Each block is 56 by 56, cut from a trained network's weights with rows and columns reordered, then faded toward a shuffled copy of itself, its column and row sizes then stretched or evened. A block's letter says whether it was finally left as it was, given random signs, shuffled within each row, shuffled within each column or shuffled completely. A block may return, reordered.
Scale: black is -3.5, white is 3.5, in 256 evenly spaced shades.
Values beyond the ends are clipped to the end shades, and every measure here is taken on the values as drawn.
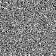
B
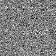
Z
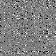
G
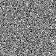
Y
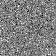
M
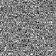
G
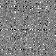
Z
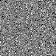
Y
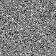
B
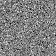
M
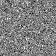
M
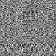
G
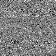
B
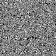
B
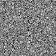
Y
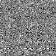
Z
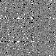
Z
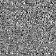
Z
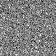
M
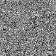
Z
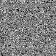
B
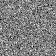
M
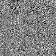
Z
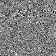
B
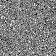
M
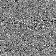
B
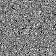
B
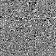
Z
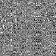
G
